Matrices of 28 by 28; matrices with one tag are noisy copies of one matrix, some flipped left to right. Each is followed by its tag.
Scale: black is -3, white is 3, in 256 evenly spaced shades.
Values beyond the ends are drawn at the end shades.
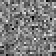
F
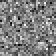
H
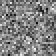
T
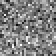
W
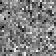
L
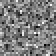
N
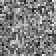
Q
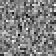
N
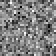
F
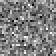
W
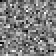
H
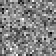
L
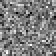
N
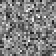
H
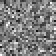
H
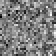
N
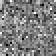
Q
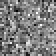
T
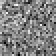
Q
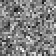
T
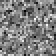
L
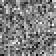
Q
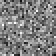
Q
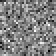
H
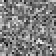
Q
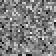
L
